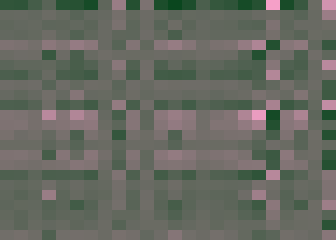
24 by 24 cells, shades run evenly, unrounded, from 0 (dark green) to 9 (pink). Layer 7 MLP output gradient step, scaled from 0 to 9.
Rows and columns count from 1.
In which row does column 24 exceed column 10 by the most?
1
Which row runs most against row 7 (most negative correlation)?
17
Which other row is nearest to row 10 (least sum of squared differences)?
23
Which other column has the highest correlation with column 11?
20
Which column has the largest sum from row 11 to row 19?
19
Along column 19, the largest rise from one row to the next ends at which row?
12
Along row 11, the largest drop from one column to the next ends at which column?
21
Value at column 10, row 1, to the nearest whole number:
1
